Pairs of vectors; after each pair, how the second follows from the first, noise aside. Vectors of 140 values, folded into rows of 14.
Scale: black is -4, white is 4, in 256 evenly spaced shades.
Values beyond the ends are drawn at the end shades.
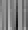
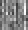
wrapped around, negated.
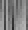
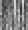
reversed, negated.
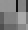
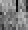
copied.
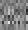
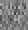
reversed, shrunk.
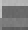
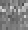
wrapped around, partly zeroed.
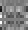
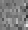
wrapped around, partly zeroed.
